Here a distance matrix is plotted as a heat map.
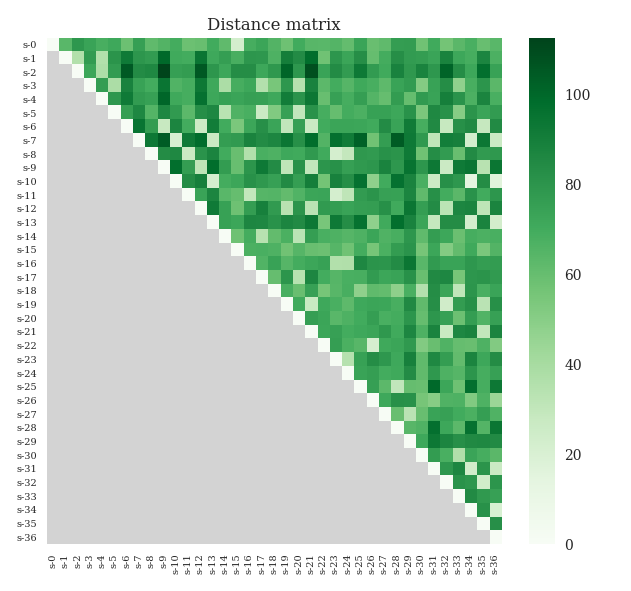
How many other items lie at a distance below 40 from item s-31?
5
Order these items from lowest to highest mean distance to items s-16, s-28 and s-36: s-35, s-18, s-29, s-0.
s-18, s-0, s-35, s-29
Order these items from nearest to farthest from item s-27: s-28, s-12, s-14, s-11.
s-28, s-14, s-11, s-12
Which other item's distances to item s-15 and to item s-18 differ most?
s-0
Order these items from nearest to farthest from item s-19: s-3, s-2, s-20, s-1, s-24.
s-24, s-20, s-3, s-1, s-2
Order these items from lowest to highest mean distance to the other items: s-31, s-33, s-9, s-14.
s-14, s-33, s-31, s-9
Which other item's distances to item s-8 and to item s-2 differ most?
s-23
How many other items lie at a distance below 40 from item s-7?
5
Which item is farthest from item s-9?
s-2
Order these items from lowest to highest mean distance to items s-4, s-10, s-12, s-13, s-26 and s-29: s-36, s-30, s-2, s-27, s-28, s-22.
s-36, s-22, s-27, s-30, s-2, s-28
